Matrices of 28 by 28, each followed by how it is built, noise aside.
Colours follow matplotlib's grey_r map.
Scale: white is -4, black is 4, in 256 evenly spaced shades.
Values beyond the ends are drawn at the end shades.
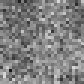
smooth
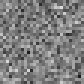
noise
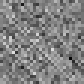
Toeplitz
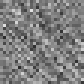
Toeplitz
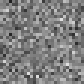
noise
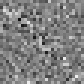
banded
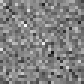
diagonal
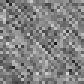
Toeplitz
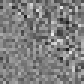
upper triangular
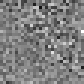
upper triangular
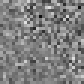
upper triangular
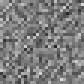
Hankel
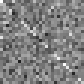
diagonal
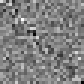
banded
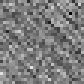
Toeplitz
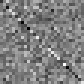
diagonal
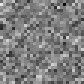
Hankel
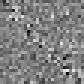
banded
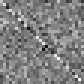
diagonal
